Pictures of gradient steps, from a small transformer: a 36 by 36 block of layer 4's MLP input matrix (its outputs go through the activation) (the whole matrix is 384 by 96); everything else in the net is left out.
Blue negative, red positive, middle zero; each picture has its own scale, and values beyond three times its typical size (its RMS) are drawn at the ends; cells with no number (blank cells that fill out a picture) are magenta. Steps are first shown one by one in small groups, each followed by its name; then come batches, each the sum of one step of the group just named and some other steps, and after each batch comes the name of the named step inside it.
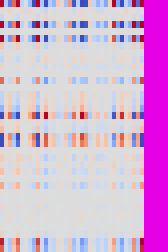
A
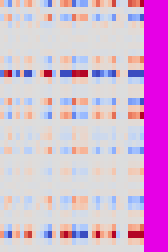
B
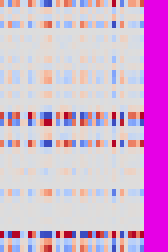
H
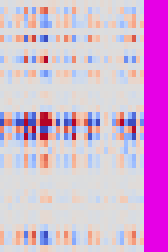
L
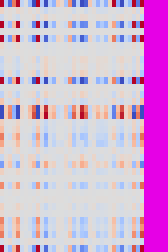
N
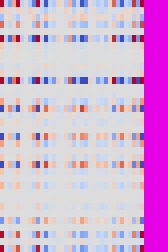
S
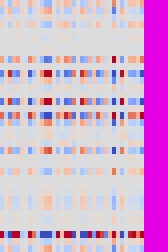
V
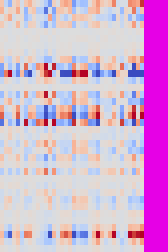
B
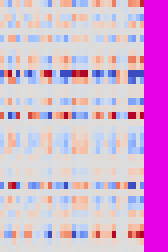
B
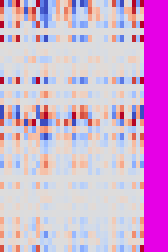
N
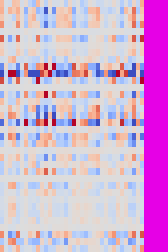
S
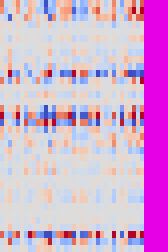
H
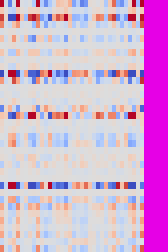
N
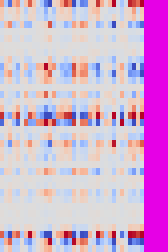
H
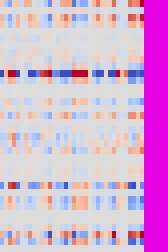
B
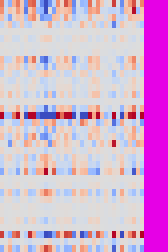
H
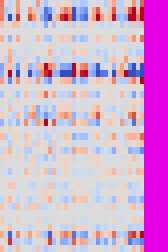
N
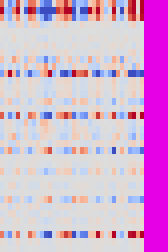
B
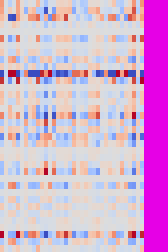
S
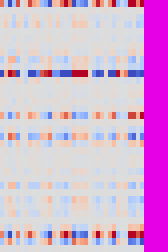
B
